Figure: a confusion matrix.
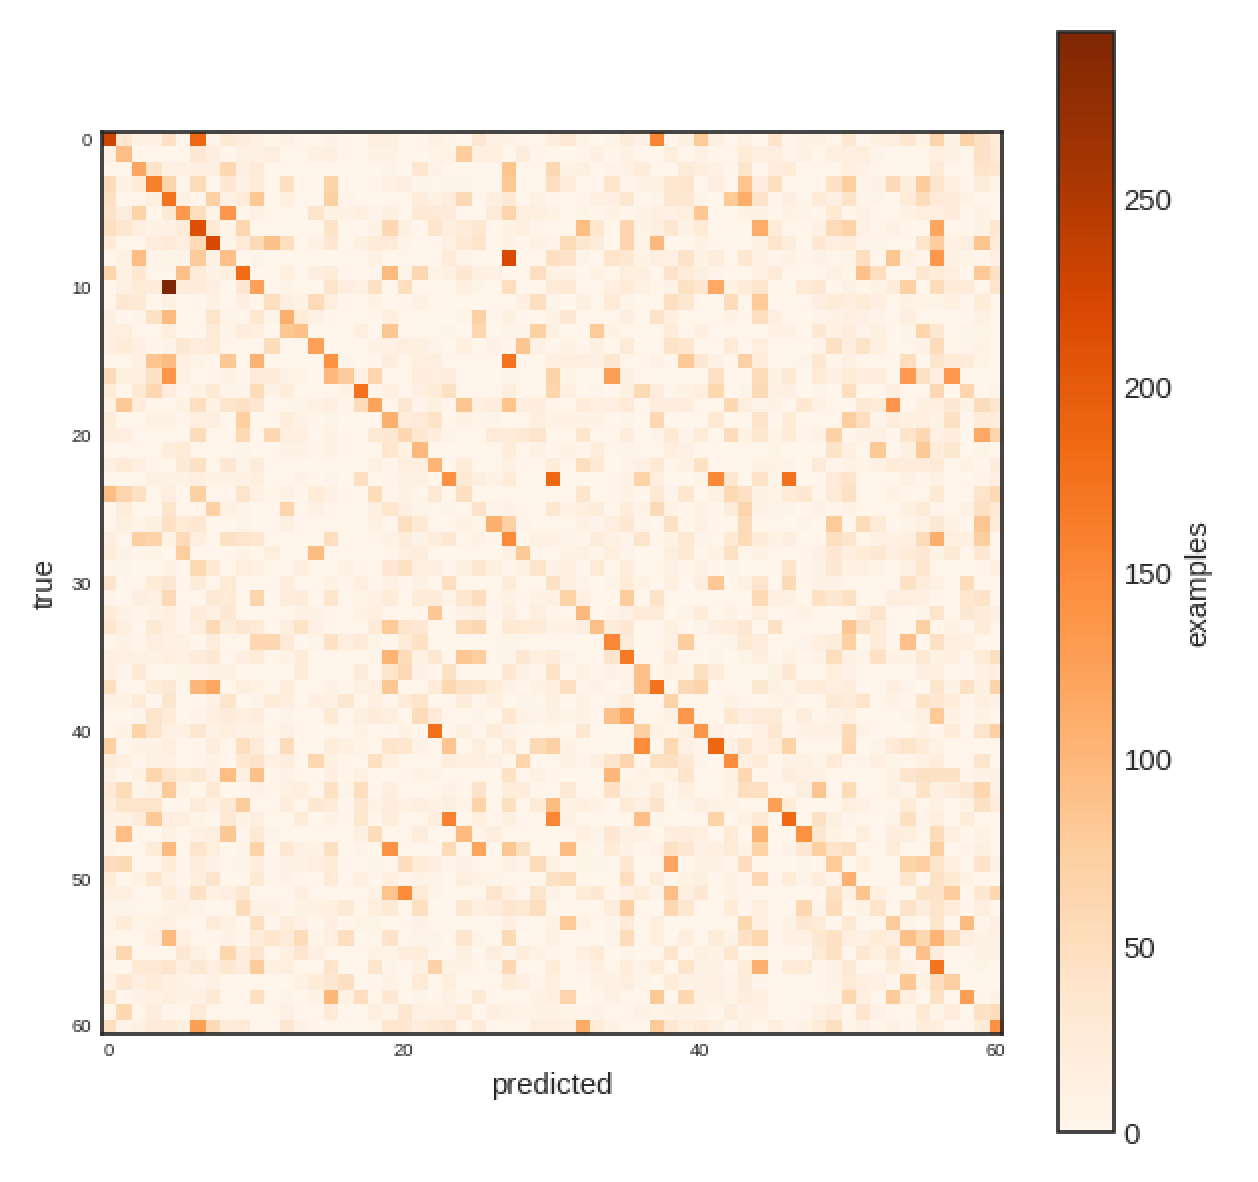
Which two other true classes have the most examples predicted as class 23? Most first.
46, 41
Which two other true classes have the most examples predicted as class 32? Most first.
60, 6
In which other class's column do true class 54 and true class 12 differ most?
56
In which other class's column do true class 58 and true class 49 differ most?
38
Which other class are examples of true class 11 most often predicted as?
44
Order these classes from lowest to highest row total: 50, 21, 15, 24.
21, 50, 24, 15
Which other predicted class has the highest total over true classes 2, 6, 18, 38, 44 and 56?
27
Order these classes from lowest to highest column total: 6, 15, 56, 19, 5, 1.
5, 1, 15, 19, 6, 56
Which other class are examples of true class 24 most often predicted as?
0
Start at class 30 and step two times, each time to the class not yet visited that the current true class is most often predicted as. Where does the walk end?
36
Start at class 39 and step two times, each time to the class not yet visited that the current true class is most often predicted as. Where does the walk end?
19
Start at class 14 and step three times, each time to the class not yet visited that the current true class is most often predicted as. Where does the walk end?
8
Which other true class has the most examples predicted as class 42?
4
